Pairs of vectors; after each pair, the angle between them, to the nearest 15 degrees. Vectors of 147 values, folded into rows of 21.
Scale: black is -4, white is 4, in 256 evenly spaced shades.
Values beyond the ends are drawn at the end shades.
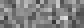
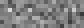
75 degrees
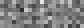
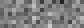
135 degrees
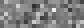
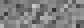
150 degrees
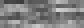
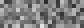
75 degrees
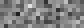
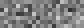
90 degrees
